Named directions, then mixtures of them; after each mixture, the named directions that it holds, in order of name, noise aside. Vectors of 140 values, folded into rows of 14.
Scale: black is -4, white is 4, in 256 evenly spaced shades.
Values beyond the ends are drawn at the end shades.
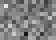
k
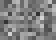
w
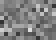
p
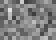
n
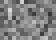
n.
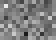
k.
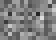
w.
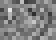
n.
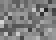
p, w.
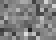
k, p, w.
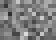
k, n, w.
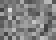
n, w.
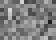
n.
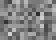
w.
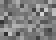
p, w.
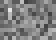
n.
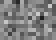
w.
